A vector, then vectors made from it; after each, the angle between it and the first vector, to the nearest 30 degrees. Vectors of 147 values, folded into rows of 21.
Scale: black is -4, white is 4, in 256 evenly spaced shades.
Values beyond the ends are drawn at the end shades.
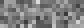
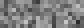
150 degrees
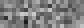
60 degrees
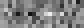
90 degrees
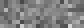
60 degrees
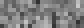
150 degrees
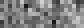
90 degrees
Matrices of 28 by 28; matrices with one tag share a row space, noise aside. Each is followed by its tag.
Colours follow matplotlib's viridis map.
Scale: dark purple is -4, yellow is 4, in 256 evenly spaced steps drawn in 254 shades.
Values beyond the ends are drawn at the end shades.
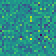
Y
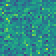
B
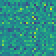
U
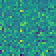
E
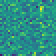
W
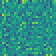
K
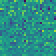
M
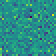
Y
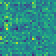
B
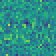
B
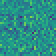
U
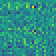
U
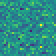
W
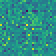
K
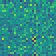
U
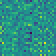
Y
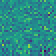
Y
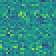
W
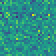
B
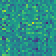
K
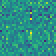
Y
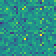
M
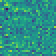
B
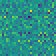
Y
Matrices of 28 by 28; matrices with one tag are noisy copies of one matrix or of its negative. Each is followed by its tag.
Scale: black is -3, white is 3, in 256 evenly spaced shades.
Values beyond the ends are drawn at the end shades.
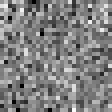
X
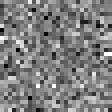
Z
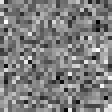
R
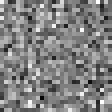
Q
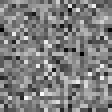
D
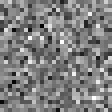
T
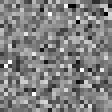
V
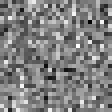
X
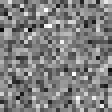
T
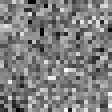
X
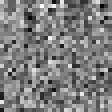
Q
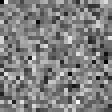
R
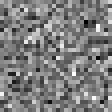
T
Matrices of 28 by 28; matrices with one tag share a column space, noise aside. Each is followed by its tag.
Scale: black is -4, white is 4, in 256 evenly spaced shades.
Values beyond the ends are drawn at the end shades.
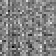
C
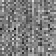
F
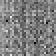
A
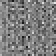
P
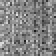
C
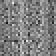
C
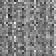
P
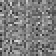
C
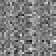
C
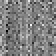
P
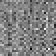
F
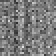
A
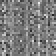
C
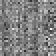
F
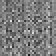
A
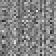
A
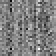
F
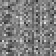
C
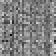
C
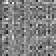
P
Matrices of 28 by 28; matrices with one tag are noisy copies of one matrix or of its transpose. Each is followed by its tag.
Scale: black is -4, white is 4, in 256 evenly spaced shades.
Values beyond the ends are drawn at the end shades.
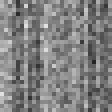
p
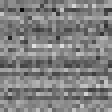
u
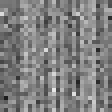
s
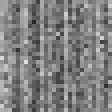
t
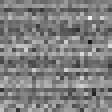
u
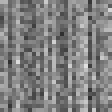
u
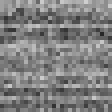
p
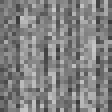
s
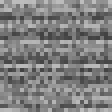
t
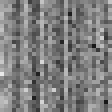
t
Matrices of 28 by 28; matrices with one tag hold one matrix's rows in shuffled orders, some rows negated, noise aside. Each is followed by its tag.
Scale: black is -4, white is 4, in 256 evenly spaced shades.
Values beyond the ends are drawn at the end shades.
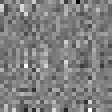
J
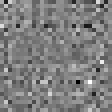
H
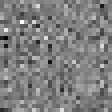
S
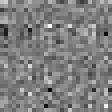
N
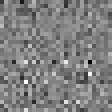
J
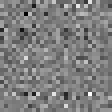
J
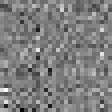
S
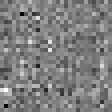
S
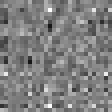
N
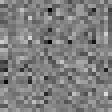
N
